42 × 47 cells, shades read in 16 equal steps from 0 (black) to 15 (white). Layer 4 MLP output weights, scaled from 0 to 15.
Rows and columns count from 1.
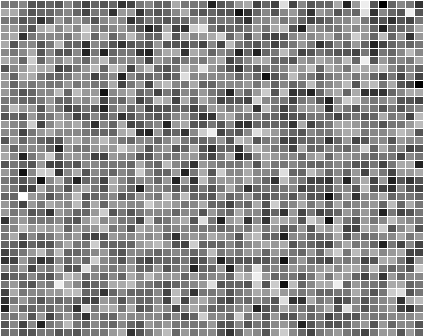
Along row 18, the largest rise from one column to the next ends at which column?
27
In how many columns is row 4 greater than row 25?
24
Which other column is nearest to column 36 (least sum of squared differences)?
2
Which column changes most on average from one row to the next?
43
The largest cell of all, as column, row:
3, 25
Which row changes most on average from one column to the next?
23
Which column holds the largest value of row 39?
39
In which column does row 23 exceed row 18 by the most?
32
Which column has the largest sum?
38
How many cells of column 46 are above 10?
2
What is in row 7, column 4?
10
